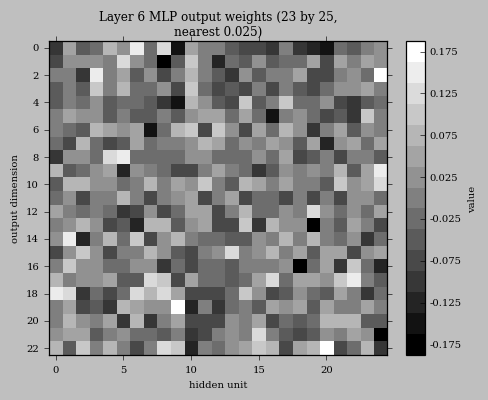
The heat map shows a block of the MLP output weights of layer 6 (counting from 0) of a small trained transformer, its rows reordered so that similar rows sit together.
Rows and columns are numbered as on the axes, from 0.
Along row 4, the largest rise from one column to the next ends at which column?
10
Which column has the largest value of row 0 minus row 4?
8
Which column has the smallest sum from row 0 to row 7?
20
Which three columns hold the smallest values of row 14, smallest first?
2, 23, 7
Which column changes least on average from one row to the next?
3
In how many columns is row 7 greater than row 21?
14
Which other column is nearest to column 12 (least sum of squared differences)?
13
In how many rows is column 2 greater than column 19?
13
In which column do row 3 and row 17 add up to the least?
9
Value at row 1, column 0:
-0.075
